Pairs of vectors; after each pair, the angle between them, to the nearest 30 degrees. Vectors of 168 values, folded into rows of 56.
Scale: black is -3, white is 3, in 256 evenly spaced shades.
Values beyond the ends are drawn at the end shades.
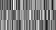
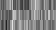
120 degrees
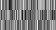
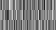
120 degrees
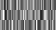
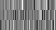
120 degrees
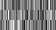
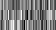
30 degrees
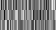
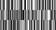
120 degrees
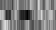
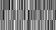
90 degrees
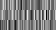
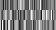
120 degrees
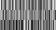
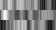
90 degrees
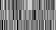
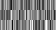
90 degrees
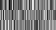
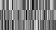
150 degrees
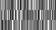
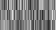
120 degrees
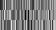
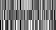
120 degrees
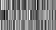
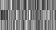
30 degrees
